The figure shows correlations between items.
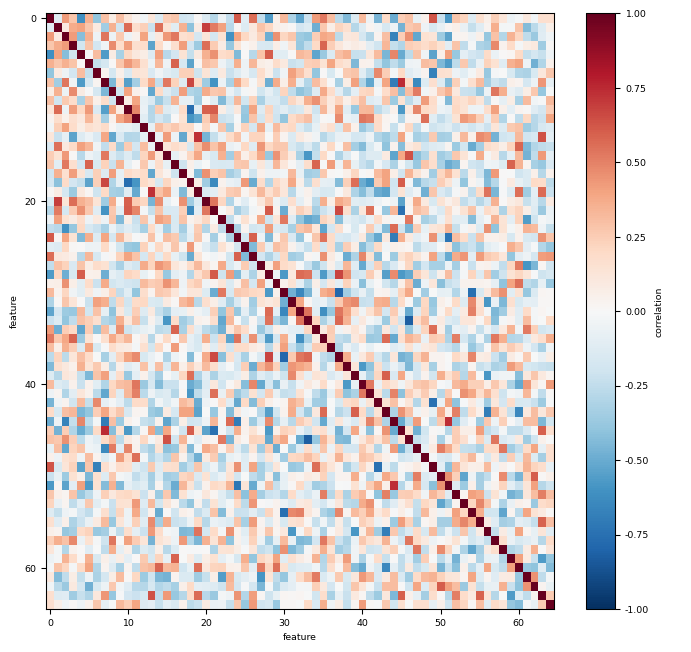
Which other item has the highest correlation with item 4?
28
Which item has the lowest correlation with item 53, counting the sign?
50
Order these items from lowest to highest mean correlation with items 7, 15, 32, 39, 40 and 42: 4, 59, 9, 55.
4, 59, 9, 55
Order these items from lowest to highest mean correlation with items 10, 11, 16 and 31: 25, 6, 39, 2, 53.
25, 39, 6, 53, 2
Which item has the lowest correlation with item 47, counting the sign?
7
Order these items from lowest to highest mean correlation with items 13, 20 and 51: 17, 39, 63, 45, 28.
45, 39, 63, 17, 28
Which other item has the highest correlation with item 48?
11
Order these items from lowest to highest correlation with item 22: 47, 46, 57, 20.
47, 20, 57, 46
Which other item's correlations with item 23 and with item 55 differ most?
44
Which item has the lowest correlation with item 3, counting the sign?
13
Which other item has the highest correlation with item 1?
20
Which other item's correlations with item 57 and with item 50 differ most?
46
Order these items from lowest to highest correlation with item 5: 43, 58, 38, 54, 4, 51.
51, 43, 54, 58, 4, 38
